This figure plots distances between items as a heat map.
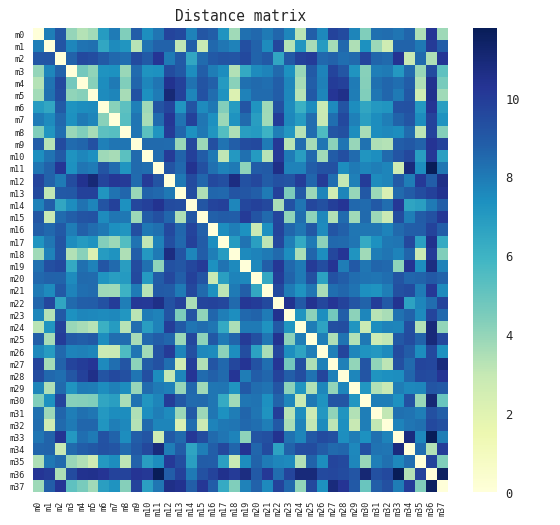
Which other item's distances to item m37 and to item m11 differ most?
m33
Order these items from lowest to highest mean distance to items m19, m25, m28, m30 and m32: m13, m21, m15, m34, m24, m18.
m13, m15, m24, m18, m21, m34
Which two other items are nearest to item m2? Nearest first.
m34, m36
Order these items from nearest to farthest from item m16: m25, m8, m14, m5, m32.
m8, m32, m5, m25, m14
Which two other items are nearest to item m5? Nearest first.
m18, m35
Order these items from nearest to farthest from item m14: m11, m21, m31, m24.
m24, m31, m21, m11
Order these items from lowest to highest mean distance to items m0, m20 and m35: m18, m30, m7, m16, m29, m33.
m18, m30, m16, m7, m29, m33
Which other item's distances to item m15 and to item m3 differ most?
m27
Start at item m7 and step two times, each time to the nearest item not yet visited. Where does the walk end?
m6
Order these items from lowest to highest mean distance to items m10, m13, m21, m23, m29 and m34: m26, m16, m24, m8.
m26, m8, m24, m16
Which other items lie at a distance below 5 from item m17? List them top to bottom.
m6, m7, m10, m21, m26
